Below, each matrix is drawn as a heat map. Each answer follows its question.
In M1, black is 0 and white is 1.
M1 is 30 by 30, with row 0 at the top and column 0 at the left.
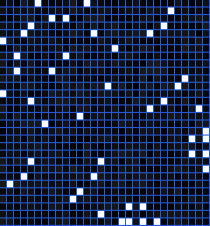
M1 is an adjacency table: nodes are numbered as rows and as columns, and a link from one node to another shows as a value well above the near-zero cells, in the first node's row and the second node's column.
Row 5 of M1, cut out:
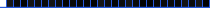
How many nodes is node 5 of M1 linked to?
1
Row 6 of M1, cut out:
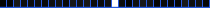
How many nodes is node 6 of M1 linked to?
1
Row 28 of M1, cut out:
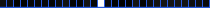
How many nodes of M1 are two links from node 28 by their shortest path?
1
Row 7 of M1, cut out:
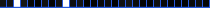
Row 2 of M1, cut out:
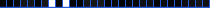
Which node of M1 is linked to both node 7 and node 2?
node 9
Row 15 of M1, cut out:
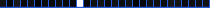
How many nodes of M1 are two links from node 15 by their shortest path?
1
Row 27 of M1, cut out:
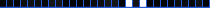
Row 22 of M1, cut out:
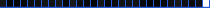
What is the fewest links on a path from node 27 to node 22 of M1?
3
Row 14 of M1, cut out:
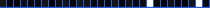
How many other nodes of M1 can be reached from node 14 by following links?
6
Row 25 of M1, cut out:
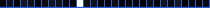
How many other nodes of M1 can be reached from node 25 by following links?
2
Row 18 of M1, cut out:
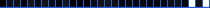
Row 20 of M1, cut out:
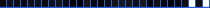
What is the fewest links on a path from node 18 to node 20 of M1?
2
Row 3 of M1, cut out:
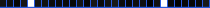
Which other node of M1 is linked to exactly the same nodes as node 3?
node 13
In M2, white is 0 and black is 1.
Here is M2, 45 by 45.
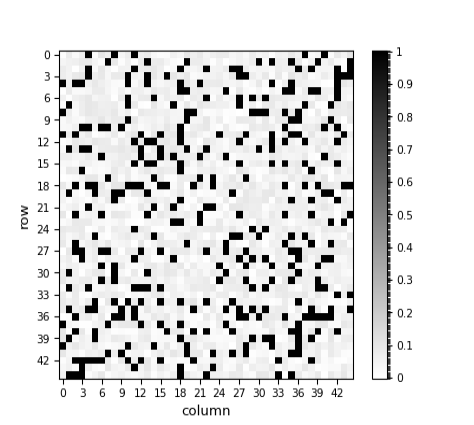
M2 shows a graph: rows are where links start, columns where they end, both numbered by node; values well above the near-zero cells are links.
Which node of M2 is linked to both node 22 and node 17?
node 21
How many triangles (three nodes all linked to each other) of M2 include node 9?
3
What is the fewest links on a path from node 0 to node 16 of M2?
3
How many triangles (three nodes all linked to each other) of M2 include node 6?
2
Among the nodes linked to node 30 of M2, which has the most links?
node 36
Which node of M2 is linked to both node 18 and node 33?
node 44
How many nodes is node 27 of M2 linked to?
11
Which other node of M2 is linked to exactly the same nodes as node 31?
node 29
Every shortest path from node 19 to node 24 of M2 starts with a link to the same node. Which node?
node 8
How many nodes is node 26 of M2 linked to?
6
